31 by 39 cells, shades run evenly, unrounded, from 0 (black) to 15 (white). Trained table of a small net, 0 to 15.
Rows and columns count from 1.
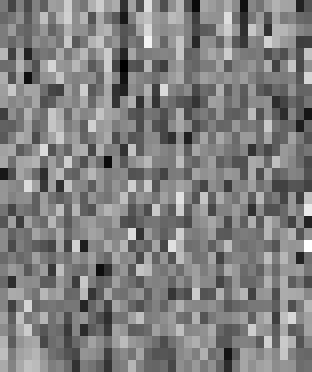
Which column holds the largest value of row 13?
6
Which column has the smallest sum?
38
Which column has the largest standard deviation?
39
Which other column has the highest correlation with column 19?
9
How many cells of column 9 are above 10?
6
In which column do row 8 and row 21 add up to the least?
7
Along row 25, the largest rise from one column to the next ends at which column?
25
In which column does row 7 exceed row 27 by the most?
14
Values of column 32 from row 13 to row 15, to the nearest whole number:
3 10 10
